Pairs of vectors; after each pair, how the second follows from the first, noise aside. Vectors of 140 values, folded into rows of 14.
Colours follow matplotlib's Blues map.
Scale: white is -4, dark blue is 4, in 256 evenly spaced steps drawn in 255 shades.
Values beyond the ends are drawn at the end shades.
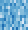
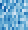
reversed, negated.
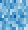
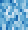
reversed, negated.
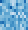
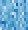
partly zeroed.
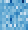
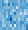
partly zeroed.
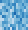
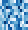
wrapped around, negated, scaled up.
